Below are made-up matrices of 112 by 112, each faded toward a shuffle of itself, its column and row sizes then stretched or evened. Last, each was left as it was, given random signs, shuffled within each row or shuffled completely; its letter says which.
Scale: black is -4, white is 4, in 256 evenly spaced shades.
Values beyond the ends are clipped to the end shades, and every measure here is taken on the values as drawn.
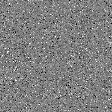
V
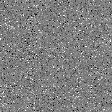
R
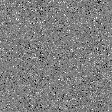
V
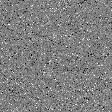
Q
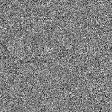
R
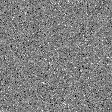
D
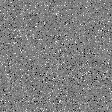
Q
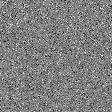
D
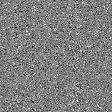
R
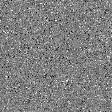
V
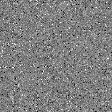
R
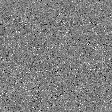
Q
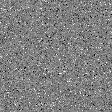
Q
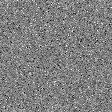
D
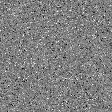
D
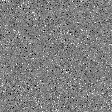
Q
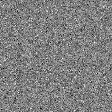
R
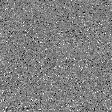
Q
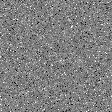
D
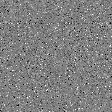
Q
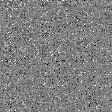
R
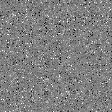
R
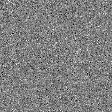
V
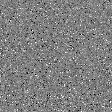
Q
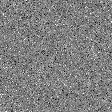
D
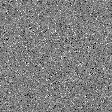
Q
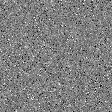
D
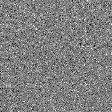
R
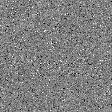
Q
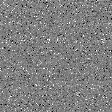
Q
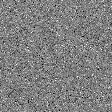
Q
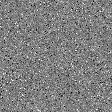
D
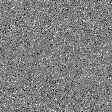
Q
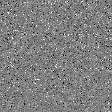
V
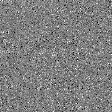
V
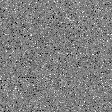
Q
